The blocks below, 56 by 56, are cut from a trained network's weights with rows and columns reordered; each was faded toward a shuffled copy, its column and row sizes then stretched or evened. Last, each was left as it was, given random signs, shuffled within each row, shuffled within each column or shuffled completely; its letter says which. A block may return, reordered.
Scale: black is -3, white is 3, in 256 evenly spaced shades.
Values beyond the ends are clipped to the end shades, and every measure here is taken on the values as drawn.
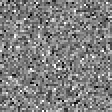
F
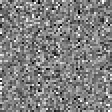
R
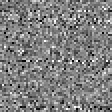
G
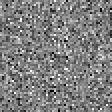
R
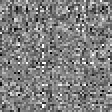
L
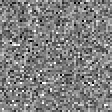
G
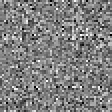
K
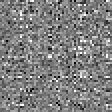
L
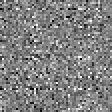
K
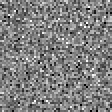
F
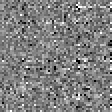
K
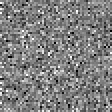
R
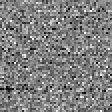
G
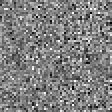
L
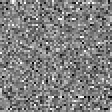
G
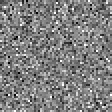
F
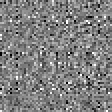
L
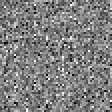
R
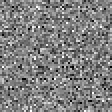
G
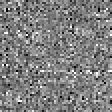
K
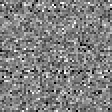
G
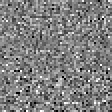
G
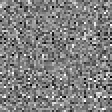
L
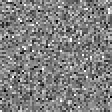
F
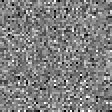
L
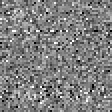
G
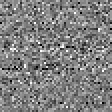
G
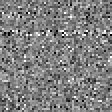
G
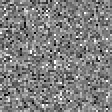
R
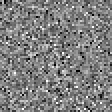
F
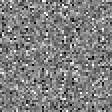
R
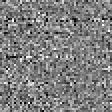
K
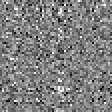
L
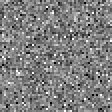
F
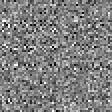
L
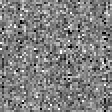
R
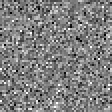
F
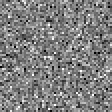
F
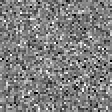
F
